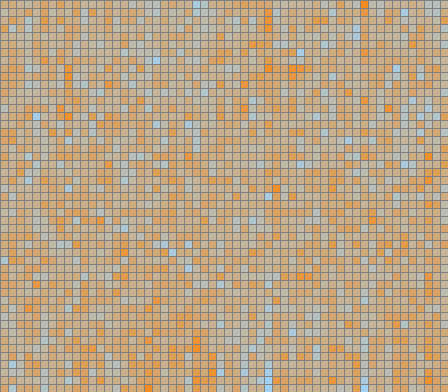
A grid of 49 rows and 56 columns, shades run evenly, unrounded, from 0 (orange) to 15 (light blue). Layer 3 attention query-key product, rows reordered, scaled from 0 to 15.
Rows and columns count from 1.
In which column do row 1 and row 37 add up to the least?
46
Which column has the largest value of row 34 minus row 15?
24
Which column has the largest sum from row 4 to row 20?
45
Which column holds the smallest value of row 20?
54
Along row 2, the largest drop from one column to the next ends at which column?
12
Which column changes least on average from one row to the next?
3
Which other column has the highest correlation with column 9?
37
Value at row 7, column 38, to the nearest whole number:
14
